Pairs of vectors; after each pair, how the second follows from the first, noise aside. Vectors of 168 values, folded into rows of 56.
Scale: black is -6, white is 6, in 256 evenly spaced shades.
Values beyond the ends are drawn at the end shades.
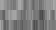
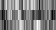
wrapped around, scaled up.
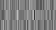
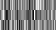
negated, scaled up.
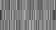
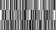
negated, scaled up.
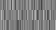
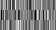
negated, scaled up.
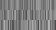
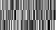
negated, scaled up.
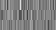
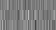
reversed, negated, shrunk.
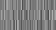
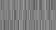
wrapped around, negated, shrunk.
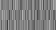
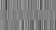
reversed, negated, partly zeroed.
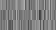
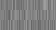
reversed, negated, shrunk.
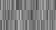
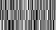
wrapped around, negated, scaled up.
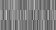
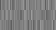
wrapped around, negated, shrunk.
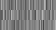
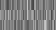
shuffled.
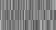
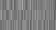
reversed, negated, shrunk.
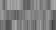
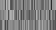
shuffled.
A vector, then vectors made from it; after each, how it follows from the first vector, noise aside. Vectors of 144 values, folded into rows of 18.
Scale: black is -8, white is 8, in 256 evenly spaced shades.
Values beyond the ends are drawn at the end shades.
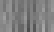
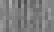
reversed.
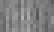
wrapped around, negated.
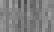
reversed.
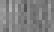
wrapped around, negated.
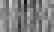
reversed, scaled up.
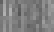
wrapped around, negated.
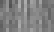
reversed, negated.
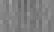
reversed, shrunk.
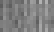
wrapped around, negated.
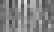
reversed, negated, scaled up.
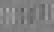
wrapped around, negated, partly zeroed.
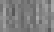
wrapped around, negated.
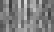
reversed, negated, scaled up.
